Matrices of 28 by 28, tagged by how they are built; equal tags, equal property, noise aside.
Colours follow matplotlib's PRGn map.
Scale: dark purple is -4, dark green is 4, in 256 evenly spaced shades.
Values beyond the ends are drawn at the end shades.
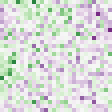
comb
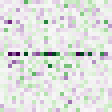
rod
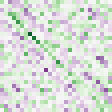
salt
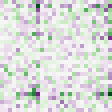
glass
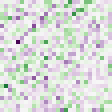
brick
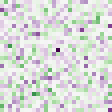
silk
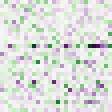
rod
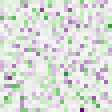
silk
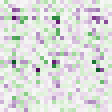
glass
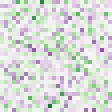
salt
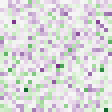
salt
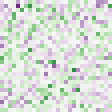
brick
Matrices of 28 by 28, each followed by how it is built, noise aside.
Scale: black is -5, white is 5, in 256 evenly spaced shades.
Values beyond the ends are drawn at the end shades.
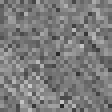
Toeplitz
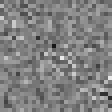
block diagonal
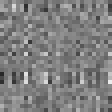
low rank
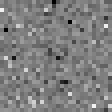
sparse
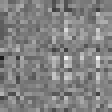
low rank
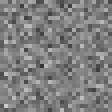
repeating rows
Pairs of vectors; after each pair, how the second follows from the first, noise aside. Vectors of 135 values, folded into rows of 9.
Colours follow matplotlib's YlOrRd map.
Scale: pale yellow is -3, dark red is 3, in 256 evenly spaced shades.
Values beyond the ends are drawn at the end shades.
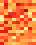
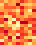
wrapped around.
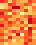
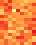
reversed, shrunk.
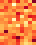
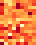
reversed.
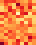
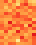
reversed, negated, shrunk.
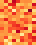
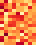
reversed.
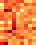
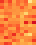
reversed, negated, shrunk.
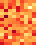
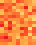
reversed, negated, shrunk.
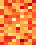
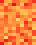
reversed, shrunk.
